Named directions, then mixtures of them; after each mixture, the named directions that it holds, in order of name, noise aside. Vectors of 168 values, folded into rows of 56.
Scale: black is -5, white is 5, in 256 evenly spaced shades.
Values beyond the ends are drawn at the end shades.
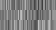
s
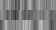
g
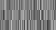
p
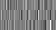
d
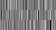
d.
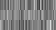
d, g, p.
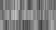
g.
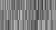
s.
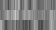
g.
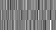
d.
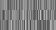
d, p.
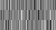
d, p, s.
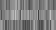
d, g.
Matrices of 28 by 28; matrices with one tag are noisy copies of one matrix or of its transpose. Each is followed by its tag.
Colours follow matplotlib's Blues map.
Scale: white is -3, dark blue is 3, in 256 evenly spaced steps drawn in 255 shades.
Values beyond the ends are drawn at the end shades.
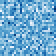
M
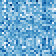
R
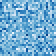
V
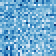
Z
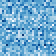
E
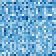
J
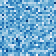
J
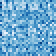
V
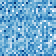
J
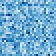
M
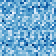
E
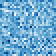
V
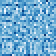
M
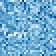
E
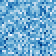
E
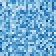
V
